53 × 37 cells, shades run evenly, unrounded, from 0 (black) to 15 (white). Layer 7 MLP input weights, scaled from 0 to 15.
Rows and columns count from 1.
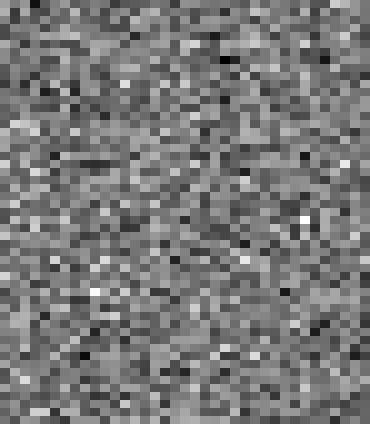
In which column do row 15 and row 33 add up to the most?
25
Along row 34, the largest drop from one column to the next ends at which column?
8
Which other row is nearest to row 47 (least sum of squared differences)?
13
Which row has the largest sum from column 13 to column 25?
53
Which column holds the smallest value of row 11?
3
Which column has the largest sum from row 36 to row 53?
20
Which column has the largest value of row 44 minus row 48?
23
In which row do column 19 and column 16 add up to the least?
37
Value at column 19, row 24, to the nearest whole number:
4
